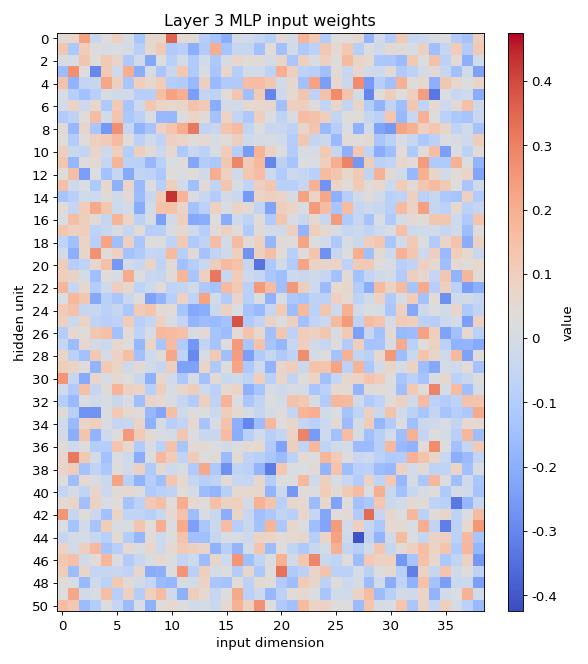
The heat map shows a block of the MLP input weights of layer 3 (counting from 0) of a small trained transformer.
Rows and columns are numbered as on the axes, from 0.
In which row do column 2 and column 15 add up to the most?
35
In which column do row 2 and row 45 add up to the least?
14
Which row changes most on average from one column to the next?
28
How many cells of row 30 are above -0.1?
32
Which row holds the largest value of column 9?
43
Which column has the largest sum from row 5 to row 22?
33
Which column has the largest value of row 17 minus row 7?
31
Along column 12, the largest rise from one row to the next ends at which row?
6
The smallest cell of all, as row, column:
44, 27
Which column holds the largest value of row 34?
19
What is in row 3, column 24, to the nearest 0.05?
-0.15
